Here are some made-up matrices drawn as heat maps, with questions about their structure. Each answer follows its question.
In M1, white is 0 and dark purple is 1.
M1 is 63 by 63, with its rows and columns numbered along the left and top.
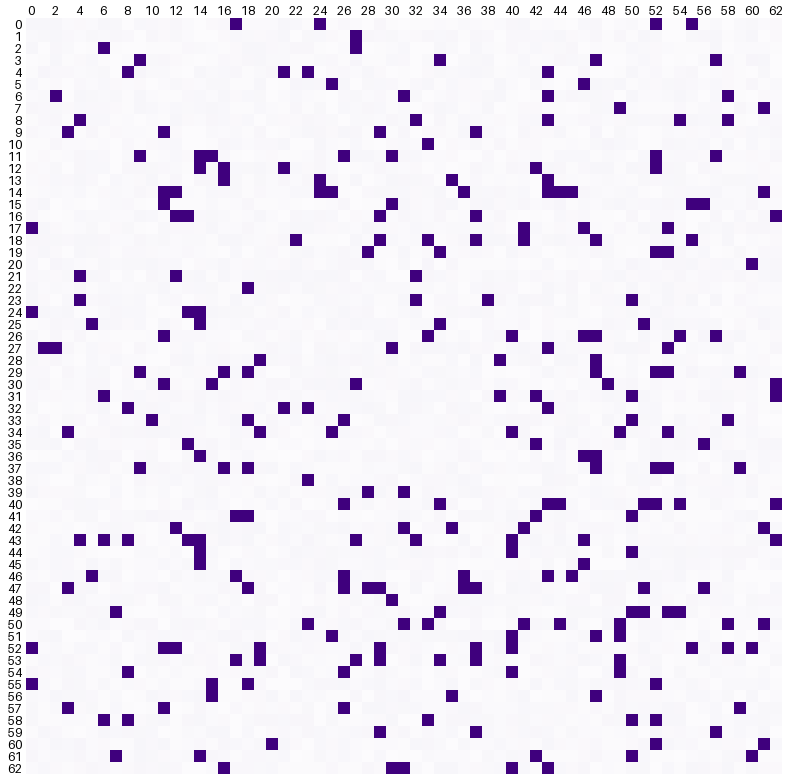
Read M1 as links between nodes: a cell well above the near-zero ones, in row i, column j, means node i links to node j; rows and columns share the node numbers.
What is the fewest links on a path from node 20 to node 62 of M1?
4
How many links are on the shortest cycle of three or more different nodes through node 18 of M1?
3
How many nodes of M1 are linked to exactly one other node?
6
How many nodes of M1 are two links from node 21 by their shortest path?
7
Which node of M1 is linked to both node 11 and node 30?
node 15
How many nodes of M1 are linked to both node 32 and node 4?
4
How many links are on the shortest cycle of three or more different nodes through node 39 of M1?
7
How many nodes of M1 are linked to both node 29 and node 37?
7
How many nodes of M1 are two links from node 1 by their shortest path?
4
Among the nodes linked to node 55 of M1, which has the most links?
node 52
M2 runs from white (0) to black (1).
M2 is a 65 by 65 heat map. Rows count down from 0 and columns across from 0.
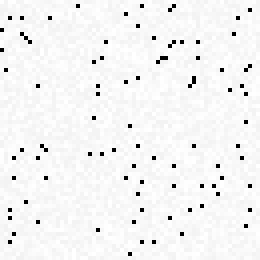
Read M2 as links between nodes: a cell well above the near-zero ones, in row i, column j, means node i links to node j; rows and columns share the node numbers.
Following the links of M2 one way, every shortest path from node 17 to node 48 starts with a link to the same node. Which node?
node 1
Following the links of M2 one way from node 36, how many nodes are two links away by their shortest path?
6
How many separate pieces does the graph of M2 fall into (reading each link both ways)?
5
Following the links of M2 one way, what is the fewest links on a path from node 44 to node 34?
4
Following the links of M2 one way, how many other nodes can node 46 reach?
6
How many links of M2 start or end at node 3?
4
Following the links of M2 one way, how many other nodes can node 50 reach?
2
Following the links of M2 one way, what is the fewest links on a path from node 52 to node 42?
2
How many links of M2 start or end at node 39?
5
